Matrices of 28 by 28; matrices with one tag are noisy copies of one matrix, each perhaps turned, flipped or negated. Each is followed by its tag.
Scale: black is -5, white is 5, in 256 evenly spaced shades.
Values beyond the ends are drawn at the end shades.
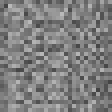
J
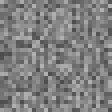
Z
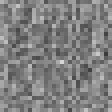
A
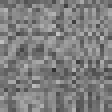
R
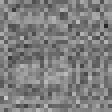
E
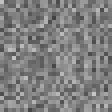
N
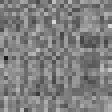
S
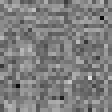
Z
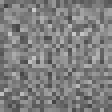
J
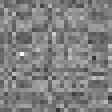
A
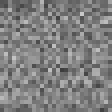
J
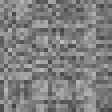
S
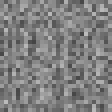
N
